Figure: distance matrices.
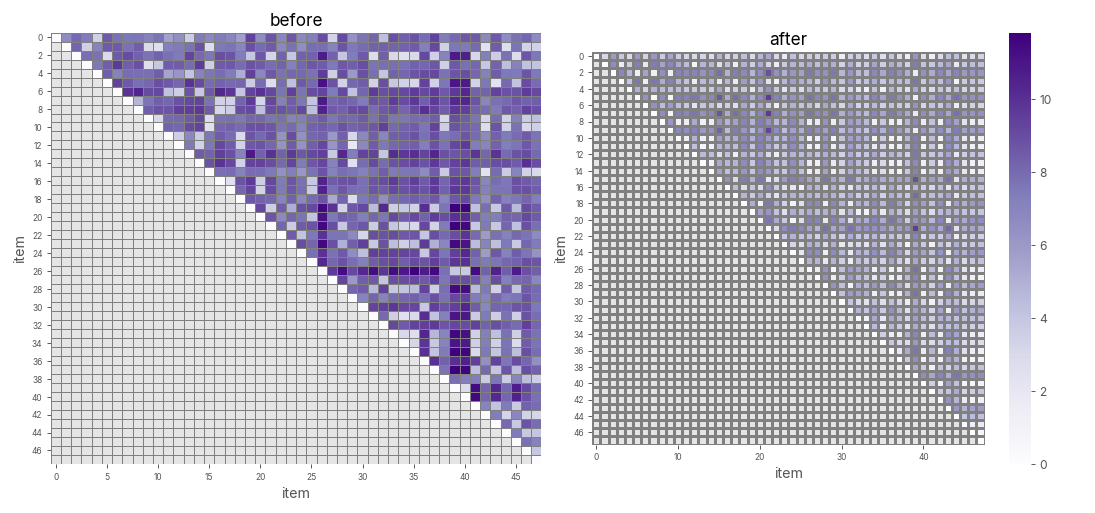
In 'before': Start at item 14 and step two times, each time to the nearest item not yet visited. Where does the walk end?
12
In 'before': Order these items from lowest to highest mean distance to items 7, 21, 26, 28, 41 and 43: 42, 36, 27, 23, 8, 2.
2, 23, 42, 8, 27, 36
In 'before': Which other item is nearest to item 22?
30
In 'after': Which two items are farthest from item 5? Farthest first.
21, 15
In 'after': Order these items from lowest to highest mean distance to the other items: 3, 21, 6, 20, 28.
6, 3, 28, 20, 21
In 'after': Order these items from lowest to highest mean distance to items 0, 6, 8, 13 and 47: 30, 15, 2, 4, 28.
30, 4, 15, 28, 2
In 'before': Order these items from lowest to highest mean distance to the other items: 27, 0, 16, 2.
2, 0, 27, 16
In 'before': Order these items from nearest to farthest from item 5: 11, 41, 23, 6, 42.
41, 23, 42, 11, 6
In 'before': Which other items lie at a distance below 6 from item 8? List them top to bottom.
7, 16, 17, 20, 25
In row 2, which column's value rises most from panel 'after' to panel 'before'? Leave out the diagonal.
39
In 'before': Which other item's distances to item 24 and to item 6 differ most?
36
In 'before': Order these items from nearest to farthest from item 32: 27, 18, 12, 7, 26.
27, 18, 12, 7, 26
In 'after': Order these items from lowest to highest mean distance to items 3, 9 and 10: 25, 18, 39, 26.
26, 25, 39, 18
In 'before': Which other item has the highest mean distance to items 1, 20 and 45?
26
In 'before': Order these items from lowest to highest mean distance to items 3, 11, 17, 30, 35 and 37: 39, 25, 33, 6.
33, 25, 6, 39
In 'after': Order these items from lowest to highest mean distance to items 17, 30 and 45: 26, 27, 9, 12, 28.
12, 27, 26, 28, 9
